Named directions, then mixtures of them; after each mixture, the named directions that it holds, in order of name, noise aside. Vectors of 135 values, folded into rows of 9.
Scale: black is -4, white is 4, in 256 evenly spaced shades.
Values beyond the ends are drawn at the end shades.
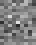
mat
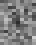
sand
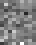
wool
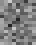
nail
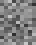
mat, nail.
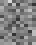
mat, nail.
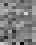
wool.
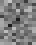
nail.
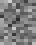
nail.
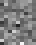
mat, wool.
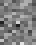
mat, wool.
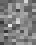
mat, nail.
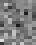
sand, wool.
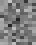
nail.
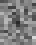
sand.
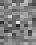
mat.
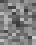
sand.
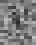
sand.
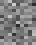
mat, nail.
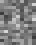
mat, sand.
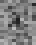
nail, sand.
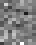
wool.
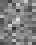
nail.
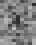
nail, sand.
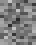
nail.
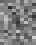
sand.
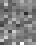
wool.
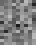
mat, sand.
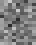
nail.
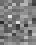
mat.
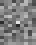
mat.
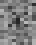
nail, sand.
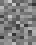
mat, nail.
